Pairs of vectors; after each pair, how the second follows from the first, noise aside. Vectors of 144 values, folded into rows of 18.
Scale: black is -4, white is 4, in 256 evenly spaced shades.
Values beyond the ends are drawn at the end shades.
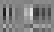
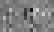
negated, partly zeroed.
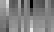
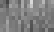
negated, shrunk.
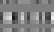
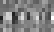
copied.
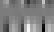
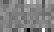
negated, partly zeroed.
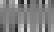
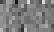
negated, partly zeroed.
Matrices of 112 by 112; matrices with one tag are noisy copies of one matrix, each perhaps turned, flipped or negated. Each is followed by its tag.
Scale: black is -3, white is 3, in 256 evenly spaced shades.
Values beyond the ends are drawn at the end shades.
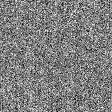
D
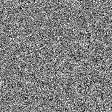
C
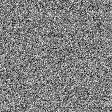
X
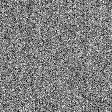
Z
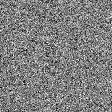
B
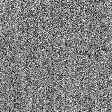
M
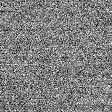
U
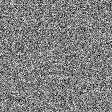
X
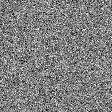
B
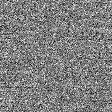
Z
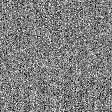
D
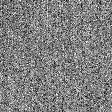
U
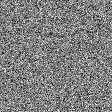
X
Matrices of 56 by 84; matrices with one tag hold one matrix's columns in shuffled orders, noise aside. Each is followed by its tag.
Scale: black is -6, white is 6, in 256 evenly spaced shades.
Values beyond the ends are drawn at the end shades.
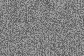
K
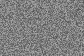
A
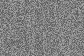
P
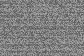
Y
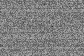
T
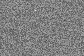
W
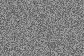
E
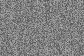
K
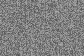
K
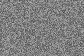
W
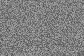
A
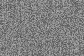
K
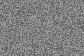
E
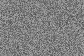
E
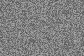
P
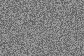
E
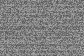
Y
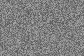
E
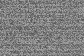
Y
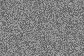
E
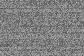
T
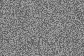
P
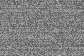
T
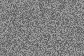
A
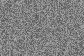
K
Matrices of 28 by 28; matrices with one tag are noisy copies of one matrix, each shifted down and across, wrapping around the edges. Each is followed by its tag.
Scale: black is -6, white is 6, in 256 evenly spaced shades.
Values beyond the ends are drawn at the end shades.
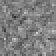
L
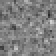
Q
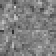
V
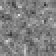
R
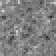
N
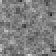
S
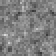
N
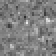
Q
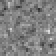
N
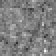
V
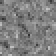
R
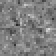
S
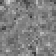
S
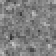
Q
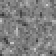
R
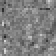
V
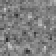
Q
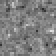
N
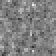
V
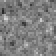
Q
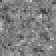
R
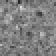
Q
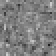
V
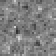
Q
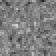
N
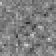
L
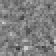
S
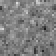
Q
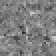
S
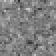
L
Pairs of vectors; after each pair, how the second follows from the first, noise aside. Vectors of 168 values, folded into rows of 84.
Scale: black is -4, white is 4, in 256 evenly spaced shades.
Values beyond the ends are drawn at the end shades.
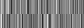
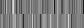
wrapped around, partly zeroed.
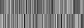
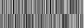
wrapped around.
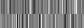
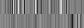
wrapped around, negated, partly zeroed.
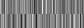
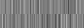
wrapped around, shrunk.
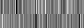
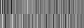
wrapped around, negated, partly zeroed.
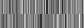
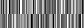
wrapped around, negated, scaled up.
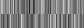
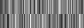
wrapped around.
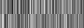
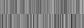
reversed, shrunk.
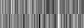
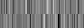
negated, partly zeroed.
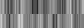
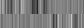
partly zeroed.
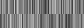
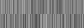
wrapped around, shrunk.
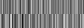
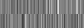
wrapped around, partly zeroed.
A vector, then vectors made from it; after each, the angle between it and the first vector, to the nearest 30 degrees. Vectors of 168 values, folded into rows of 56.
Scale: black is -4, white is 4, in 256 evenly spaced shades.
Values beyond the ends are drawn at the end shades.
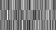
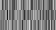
150 degrees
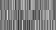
30 degrees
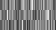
30 degrees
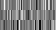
90 degrees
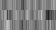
120 degrees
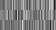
60 degrees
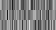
150 degrees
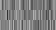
150 degrees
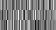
120 degrees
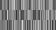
30 degrees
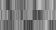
60 degrees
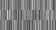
30 degrees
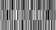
150 degrees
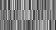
60 degrees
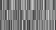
30 degrees
